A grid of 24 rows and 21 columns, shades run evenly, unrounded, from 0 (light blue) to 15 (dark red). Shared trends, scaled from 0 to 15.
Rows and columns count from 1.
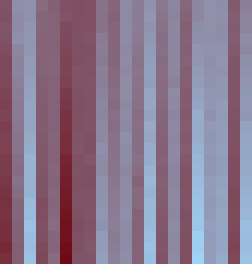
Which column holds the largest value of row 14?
6
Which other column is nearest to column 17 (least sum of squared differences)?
3
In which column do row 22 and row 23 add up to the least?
17
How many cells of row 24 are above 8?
10
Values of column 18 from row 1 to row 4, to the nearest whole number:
5 5 5 5
